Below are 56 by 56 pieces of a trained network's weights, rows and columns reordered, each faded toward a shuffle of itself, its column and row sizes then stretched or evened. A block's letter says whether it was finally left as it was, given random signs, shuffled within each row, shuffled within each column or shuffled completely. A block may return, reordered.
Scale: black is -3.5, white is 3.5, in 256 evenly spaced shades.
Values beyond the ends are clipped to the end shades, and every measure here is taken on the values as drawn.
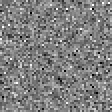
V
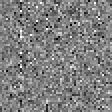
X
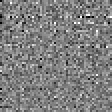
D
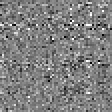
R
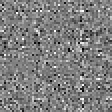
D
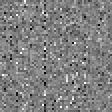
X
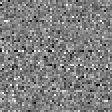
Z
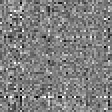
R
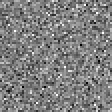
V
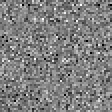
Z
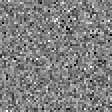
V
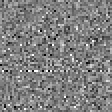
Z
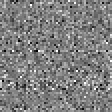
Z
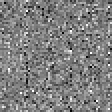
X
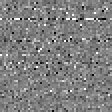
Z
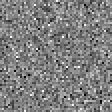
V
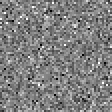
V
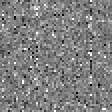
X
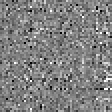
D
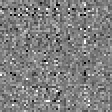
R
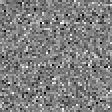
Z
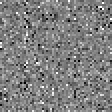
X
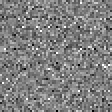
Z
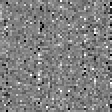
X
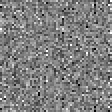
X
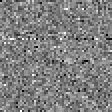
Z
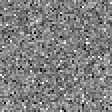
V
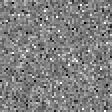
V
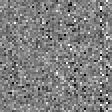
X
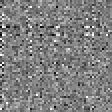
R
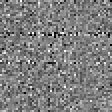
D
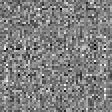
R
